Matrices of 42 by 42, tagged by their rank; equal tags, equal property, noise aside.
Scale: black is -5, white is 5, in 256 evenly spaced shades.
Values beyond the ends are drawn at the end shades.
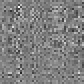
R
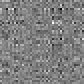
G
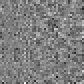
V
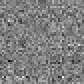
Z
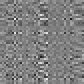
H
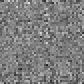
V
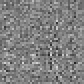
R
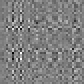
H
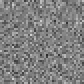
Z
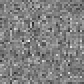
V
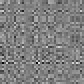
H
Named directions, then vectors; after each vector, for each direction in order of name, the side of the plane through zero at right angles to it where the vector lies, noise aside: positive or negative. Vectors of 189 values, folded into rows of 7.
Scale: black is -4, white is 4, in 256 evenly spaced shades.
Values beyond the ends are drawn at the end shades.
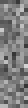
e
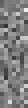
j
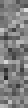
positive, positive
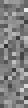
negative, positive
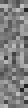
positive, negative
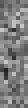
positive, positive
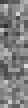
positive, positive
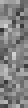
negative, negative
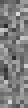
positive, positive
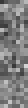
positive, positive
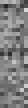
negative, positive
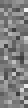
negative, positive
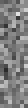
positive, positive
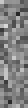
negative, negative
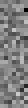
positive, negative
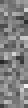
negative, positive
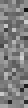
positive, negative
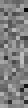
positive, negative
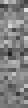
negative, positive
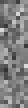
positive, positive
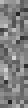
negative, negative
